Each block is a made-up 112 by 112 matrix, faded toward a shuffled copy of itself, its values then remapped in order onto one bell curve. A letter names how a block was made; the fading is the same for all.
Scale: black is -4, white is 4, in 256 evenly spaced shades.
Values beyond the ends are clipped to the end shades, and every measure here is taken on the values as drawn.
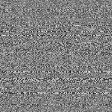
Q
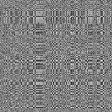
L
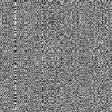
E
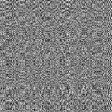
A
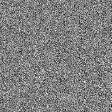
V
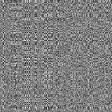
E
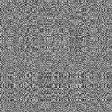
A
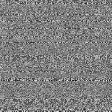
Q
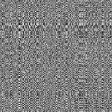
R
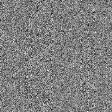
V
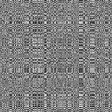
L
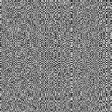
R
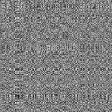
A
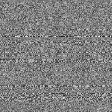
Q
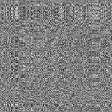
A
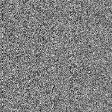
V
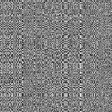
R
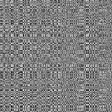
L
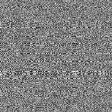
Q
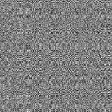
A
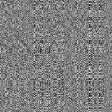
E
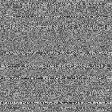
Q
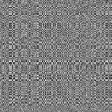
L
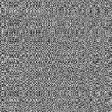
A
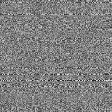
Q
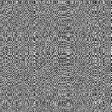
R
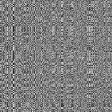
R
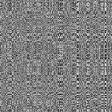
R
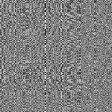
E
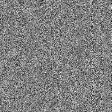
V
